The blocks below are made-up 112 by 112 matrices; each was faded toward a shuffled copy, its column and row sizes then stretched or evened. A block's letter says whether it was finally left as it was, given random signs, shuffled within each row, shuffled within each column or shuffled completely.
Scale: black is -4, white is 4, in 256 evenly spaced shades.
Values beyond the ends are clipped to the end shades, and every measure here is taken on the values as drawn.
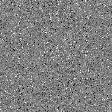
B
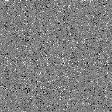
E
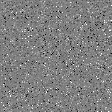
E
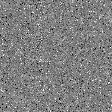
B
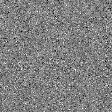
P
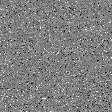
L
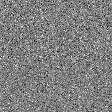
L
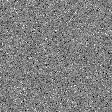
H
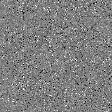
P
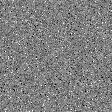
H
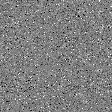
L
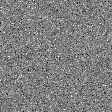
H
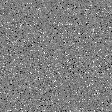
L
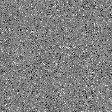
P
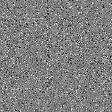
P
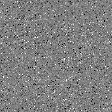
E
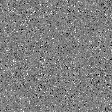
P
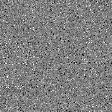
P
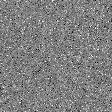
H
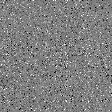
P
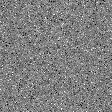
H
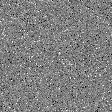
H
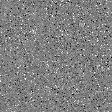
P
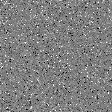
B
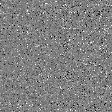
P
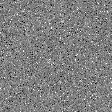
B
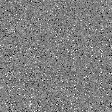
P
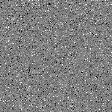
E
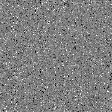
B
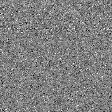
L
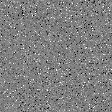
P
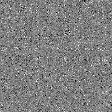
E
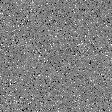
L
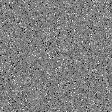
B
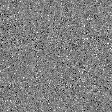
P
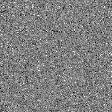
E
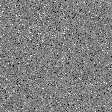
H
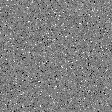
H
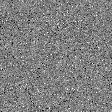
L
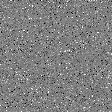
L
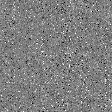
B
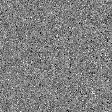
B
